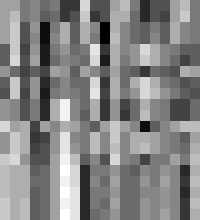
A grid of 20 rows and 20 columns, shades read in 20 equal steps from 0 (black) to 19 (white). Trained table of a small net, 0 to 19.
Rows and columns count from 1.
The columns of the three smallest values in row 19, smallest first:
9, 19, 4
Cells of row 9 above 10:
8
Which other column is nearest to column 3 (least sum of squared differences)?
20
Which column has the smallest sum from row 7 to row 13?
5
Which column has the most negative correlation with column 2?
6
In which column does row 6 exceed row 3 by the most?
15
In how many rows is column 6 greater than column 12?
5
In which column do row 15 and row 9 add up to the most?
2
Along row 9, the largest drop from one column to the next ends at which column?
11
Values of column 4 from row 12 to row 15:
5 4 5 6
